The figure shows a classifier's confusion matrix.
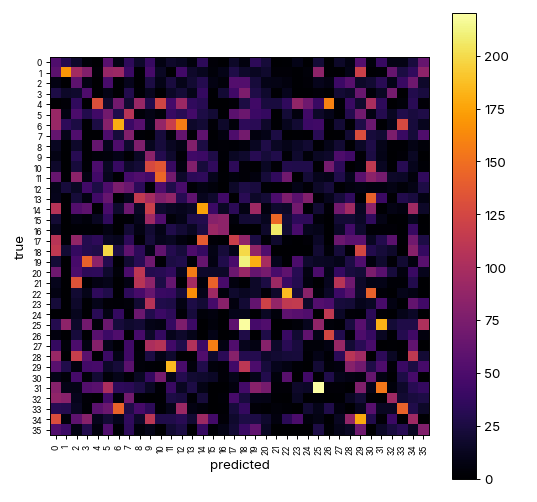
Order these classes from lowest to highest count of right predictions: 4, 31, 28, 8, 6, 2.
2, 8, 28, 4, 31, 6
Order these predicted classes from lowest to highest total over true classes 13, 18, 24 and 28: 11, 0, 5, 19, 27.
27, 19, 11, 0, 5
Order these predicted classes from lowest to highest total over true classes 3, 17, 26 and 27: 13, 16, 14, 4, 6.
16, 6, 13, 4, 14
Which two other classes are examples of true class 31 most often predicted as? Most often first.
25, 5
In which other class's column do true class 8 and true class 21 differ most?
15
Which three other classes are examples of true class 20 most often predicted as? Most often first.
13, 8, 18
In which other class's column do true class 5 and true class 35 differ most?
7
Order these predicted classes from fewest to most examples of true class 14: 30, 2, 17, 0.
17, 2, 30, 0
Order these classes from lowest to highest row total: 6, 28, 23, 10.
10, 28, 23, 6
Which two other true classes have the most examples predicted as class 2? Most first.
21, 28
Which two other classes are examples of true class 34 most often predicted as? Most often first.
29, 0
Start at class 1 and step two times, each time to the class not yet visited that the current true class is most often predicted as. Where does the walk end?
11
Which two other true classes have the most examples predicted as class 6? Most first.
33, 1
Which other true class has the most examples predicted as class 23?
4
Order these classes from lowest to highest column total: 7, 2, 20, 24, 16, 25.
16, 24, 25, 20, 7, 2
